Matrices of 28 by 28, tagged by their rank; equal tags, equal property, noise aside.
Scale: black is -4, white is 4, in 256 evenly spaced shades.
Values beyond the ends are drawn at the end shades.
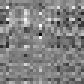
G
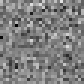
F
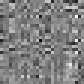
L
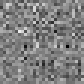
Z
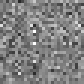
F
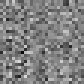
Z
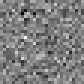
F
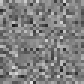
F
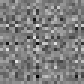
G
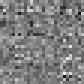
Z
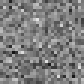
F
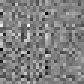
L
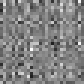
G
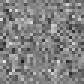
F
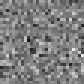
F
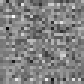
Z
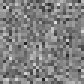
F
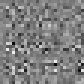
L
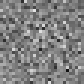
F
